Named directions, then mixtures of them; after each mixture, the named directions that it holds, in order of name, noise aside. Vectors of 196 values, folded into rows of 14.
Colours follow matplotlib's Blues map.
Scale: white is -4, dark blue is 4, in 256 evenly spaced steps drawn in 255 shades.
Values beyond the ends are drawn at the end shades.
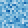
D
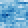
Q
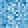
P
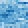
D, Q.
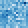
P, Q.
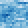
Q.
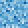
D, P.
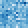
P, Q.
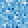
D, P.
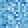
P.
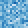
D, P.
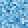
D.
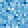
D, P.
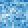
D, Q.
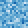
D.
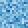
D.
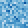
D.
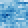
Q.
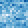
D, Q.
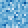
D, P.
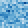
D, Q.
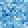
D, Q.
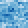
P, Q.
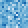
P.
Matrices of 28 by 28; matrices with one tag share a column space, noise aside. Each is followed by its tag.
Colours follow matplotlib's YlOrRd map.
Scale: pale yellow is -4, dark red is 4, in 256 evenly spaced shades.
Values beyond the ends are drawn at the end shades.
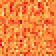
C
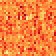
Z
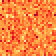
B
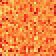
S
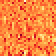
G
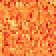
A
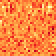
C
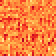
G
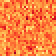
Z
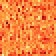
Z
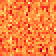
S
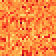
G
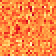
C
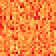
Z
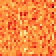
Z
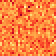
C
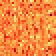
B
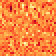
C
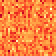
B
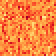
Z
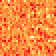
B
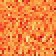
G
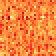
Z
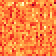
A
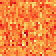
A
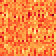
B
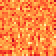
G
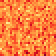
G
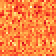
C
